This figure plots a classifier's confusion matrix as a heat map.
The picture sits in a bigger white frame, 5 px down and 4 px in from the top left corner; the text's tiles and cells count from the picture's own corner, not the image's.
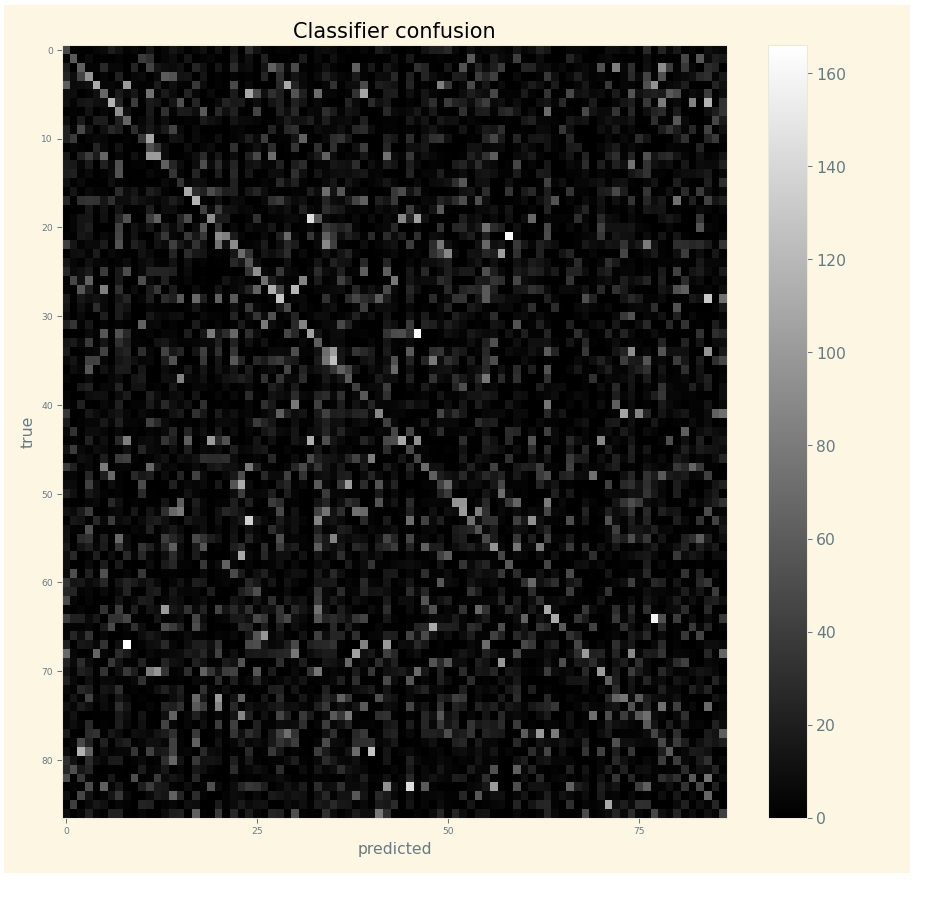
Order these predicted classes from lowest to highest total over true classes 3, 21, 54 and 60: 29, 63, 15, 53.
15, 53, 29, 63
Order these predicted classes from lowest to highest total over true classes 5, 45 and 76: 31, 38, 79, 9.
9, 38, 31, 79
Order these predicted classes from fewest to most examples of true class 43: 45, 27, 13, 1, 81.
13, 27, 1, 45, 81
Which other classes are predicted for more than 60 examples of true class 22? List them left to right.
20, 34, 49, 55, 76
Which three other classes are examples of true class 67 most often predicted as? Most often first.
8, 42, 39
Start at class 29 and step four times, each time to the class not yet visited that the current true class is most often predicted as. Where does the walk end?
63
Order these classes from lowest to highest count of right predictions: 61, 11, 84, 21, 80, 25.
61, 80, 11, 84, 21, 25
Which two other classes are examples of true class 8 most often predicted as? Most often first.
80, 85
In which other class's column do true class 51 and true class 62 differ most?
52
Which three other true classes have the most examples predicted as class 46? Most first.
32, 19, 44
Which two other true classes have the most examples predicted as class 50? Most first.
23, 49
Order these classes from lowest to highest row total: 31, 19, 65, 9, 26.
9, 31, 26, 65, 19
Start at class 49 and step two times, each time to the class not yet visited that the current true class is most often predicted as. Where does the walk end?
57
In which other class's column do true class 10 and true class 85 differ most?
71
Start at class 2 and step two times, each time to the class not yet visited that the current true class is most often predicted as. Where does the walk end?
17
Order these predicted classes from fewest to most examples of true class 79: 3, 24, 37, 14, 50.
50, 37, 24, 14, 3
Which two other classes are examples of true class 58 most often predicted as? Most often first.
21, 63
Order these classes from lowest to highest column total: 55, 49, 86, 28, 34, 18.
86, 18, 49, 28, 55, 34
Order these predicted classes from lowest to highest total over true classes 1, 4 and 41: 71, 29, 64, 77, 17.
64, 71, 17, 77, 29
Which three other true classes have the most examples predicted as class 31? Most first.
26, 10, 47
